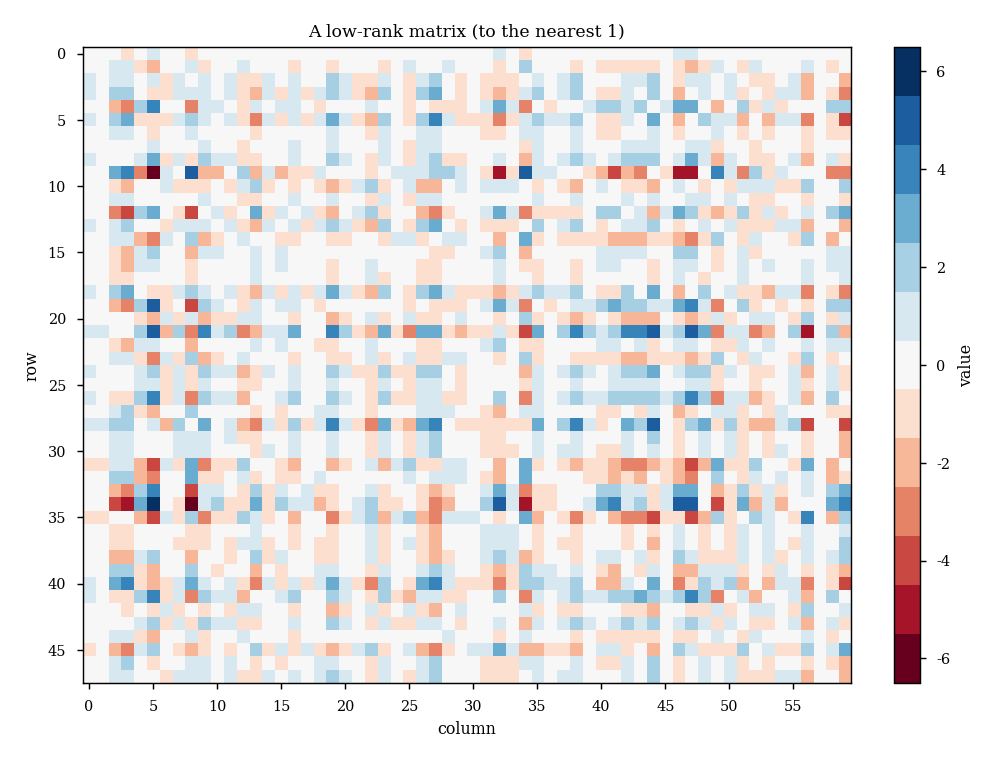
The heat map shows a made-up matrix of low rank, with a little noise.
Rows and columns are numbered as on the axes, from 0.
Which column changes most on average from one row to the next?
5
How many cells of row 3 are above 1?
9
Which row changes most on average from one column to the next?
21
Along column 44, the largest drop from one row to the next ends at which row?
22
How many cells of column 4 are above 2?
1
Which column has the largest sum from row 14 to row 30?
44
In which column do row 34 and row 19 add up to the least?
8
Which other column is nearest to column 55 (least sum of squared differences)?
20
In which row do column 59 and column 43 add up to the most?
34
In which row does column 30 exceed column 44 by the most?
35
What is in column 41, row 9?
-4
